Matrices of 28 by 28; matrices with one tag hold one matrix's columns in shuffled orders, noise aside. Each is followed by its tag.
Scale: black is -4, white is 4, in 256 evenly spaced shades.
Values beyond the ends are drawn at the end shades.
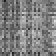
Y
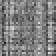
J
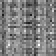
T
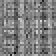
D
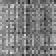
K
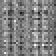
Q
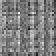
Y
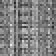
T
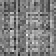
Y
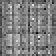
K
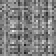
D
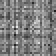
D
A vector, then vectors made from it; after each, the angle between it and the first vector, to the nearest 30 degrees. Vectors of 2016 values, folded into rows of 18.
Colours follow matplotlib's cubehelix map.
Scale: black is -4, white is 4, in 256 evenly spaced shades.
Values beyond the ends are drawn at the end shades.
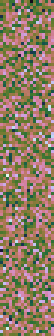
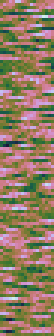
90 degrees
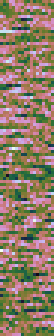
120 degrees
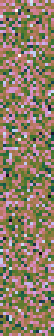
150 degrees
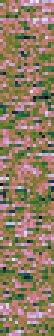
120 degrees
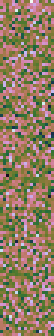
150 degrees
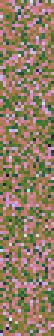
150 degrees
